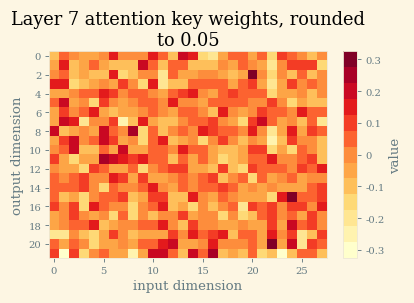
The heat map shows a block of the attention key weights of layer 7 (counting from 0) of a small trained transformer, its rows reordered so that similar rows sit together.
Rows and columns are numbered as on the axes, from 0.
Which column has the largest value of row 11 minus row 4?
22
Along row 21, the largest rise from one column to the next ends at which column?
2
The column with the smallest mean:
3
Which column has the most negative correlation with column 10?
21
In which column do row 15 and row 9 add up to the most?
24
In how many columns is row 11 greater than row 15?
14
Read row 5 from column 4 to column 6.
-0.15 0.1 0
